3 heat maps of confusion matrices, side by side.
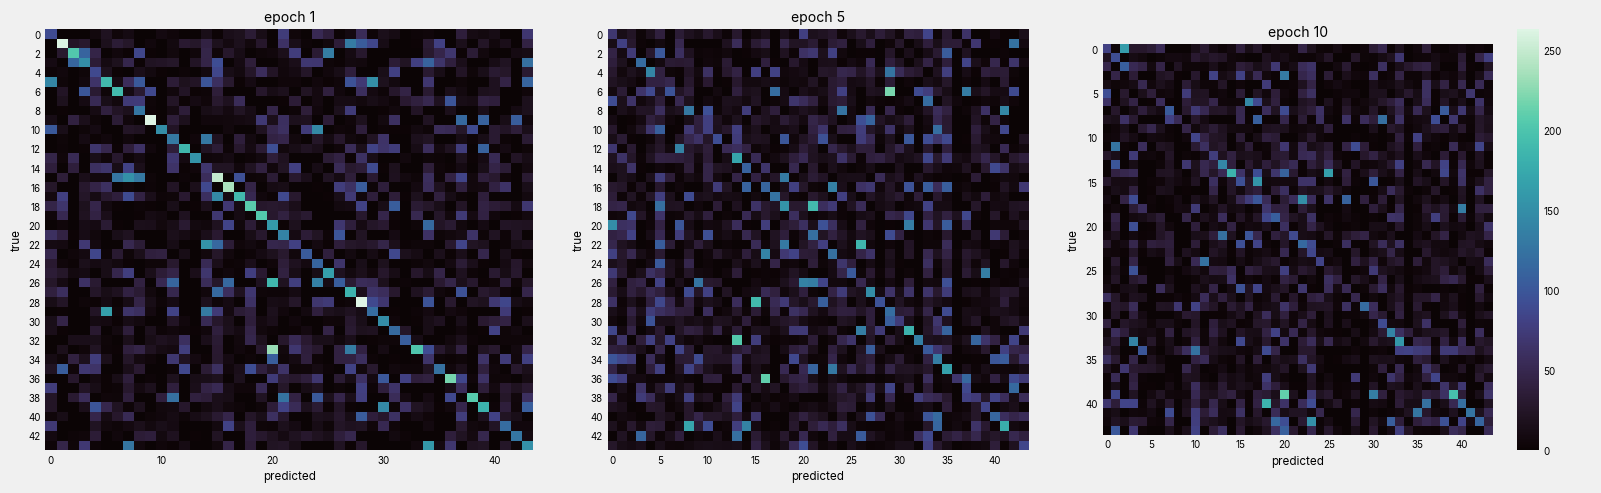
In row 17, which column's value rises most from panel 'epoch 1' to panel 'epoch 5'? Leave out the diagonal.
24
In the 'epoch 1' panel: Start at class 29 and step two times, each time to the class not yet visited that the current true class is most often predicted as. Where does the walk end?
0
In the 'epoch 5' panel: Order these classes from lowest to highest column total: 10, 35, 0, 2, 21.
2, 10, 21, 0, 35
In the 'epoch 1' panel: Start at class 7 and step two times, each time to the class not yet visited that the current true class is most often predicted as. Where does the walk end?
30
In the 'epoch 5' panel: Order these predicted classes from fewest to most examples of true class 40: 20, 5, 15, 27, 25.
25, 5, 20, 15, 27
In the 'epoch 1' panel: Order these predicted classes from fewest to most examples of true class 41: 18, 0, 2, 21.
2, 21, 18, 0
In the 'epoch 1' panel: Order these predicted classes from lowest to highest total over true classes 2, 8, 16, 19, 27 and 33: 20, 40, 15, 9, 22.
9, 40, 22, 15, 20
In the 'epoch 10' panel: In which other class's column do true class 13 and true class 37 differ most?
38
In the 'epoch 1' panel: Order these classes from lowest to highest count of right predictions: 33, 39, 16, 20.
20, 39, 33, 16
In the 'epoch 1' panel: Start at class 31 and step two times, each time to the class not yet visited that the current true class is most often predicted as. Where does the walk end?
28
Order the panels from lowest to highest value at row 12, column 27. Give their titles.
epoch 10, epoch 5, epoch 1
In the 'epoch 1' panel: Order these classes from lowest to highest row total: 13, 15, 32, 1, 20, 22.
32, 13, 20, 22, 1, 15
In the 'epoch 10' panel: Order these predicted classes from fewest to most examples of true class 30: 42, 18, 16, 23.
16, 42, 23, 18
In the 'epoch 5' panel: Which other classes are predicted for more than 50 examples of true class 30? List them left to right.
4, 29, 34
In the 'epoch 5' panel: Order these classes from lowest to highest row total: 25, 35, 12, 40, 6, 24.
24, 25, 12, 40, 35, 6
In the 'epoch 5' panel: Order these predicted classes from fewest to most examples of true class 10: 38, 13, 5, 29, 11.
11, 38, 29, 13, 5
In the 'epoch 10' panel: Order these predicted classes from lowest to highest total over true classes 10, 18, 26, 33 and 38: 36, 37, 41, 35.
41, 37, 36, 35
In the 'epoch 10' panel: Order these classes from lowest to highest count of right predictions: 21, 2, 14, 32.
21, 2, 32, 14
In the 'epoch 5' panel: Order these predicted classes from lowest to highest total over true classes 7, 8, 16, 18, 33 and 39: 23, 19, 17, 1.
17, 1, 19, 23
